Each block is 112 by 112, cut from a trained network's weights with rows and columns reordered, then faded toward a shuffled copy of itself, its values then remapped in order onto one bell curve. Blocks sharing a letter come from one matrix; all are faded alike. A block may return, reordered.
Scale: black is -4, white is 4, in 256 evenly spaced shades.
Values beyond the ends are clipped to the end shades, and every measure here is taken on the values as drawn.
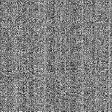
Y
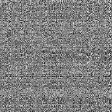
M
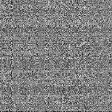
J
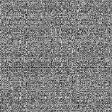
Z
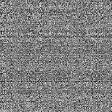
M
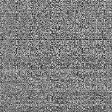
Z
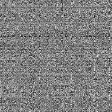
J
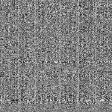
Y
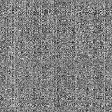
Y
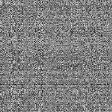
Z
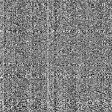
Y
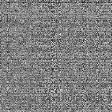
M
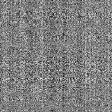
Y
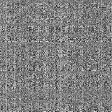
Y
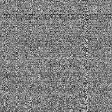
J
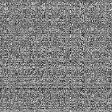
M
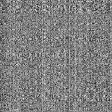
Y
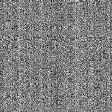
Y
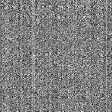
Y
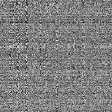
M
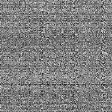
M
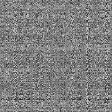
Z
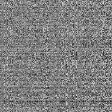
Z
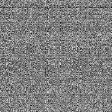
J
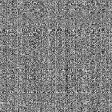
Y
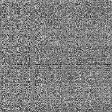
J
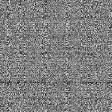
J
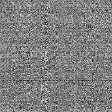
Z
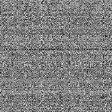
J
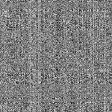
Y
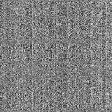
Y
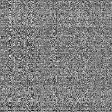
M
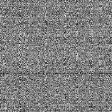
J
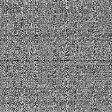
J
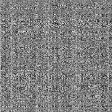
Y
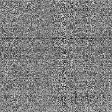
J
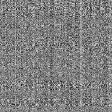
Y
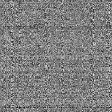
J
